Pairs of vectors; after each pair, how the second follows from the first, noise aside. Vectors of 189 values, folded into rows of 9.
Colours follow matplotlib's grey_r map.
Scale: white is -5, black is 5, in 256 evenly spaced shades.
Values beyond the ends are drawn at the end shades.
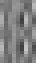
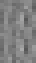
negated, shrunk.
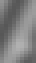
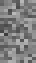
sign-scrambled.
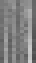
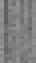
reversed, negated, shrunk.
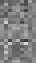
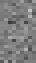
reversed, partly zeroed.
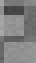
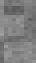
shrunk.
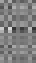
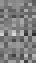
reversed, negated.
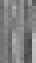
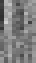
reversed, negated.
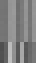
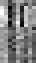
wrapped around, negated, scaled up.
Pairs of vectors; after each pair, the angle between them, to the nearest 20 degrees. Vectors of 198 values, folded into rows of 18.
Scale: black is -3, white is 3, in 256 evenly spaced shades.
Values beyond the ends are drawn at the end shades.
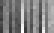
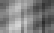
120 degrees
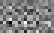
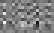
60 degrees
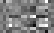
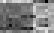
120 degrees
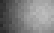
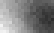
160 degrees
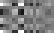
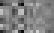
160 degrees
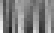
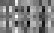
80 degrees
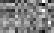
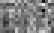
160 degrees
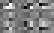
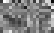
80 degrees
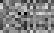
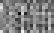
40 degrees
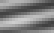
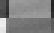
80 degrees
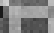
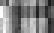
140 degrees
